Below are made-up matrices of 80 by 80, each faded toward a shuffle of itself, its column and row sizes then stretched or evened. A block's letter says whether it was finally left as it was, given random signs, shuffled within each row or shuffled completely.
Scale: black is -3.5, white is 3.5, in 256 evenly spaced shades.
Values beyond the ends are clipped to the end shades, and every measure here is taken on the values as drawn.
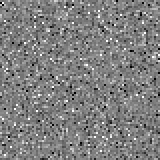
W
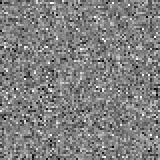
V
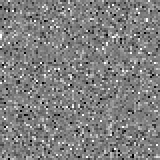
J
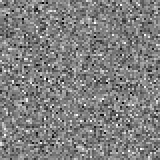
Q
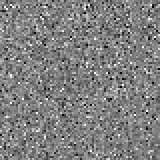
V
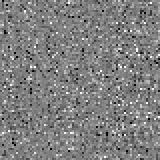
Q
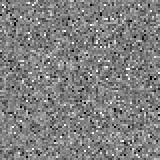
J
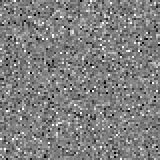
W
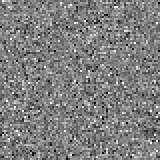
V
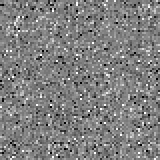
Q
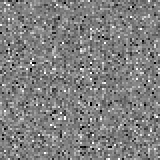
Q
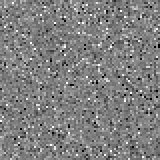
W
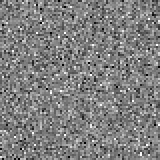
W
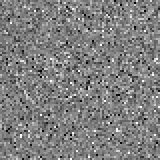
J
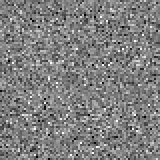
J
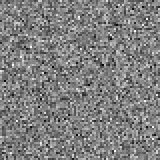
W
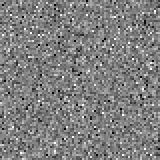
W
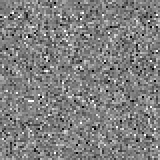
J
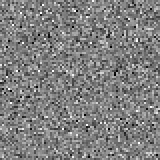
J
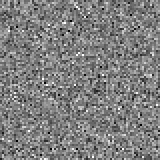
J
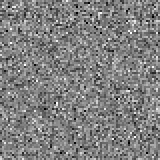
V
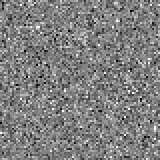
W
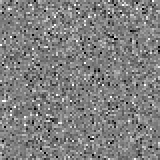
Q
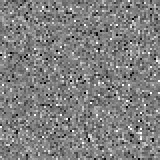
W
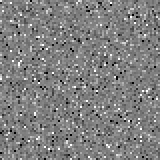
W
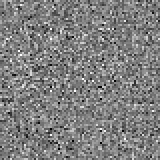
Q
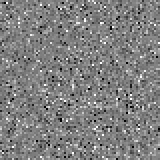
Q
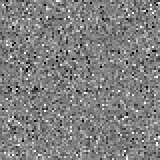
V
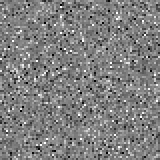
W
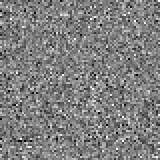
V
